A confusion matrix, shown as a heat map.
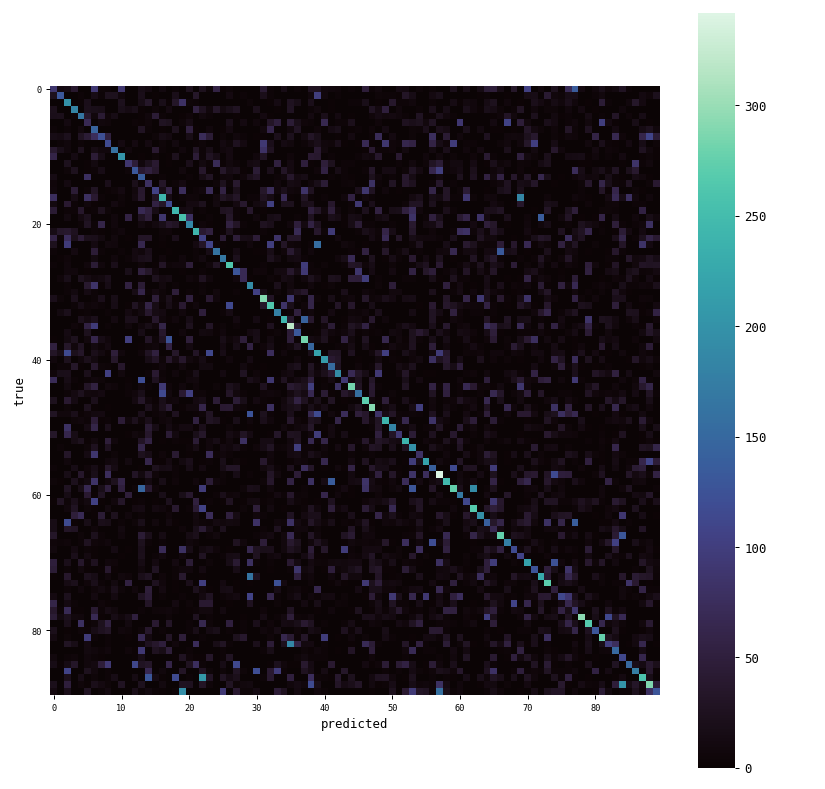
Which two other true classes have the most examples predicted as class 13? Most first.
59, 43
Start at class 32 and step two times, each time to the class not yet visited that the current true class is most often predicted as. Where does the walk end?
37
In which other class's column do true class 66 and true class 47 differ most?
84
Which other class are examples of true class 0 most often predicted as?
77
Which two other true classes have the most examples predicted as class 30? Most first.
86, 64
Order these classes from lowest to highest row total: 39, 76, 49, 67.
76, 67, 49, 39
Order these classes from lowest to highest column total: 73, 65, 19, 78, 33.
78, 33, 19, 73, 65
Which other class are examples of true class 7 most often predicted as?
88
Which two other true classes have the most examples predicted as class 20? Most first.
45, 19
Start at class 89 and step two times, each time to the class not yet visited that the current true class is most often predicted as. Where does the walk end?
72
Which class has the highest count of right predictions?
57
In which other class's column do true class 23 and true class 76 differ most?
39
